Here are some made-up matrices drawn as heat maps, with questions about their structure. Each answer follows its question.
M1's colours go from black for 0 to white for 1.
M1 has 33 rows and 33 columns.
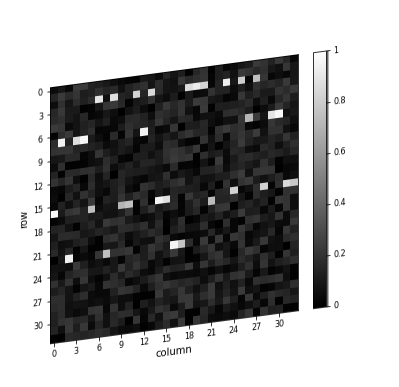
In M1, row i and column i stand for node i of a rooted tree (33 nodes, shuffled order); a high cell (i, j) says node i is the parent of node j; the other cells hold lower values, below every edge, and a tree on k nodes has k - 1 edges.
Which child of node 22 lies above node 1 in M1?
7
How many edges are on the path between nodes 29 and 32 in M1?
4
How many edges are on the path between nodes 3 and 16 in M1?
3
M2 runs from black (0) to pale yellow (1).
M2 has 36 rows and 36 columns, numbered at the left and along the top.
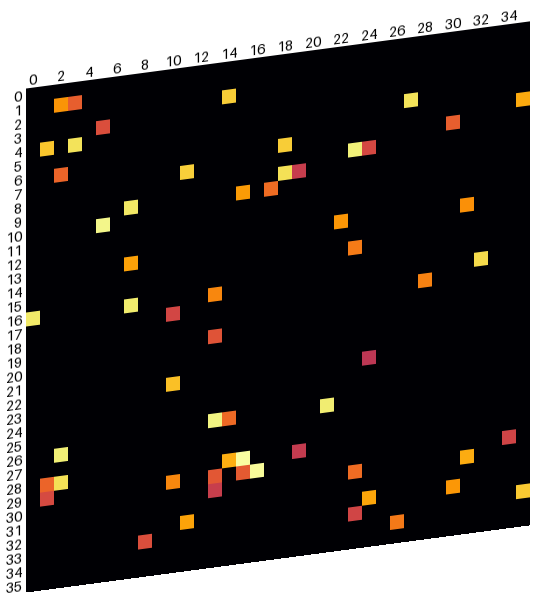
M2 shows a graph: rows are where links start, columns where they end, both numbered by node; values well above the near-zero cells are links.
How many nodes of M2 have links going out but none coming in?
7
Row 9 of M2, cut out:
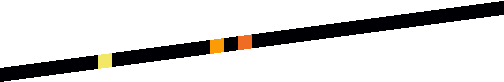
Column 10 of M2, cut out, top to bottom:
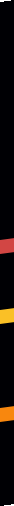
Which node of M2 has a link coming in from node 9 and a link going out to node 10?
node 17
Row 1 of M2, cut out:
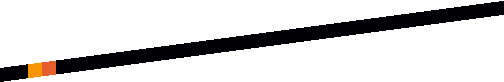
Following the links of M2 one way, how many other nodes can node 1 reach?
6
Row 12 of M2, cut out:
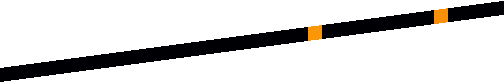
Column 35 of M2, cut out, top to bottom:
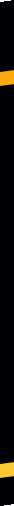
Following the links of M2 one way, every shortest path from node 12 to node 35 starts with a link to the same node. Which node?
node 22
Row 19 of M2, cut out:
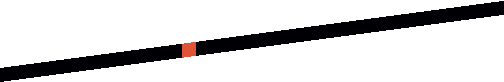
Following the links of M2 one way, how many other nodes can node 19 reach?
5
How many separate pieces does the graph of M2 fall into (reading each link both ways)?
2
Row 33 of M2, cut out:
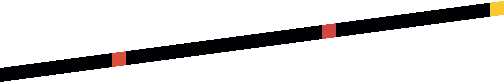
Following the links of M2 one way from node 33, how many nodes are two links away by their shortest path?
2
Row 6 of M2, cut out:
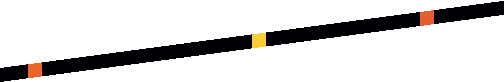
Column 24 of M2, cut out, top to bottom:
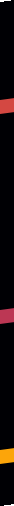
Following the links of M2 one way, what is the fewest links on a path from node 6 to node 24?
4
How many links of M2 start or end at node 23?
4
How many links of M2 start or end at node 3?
3
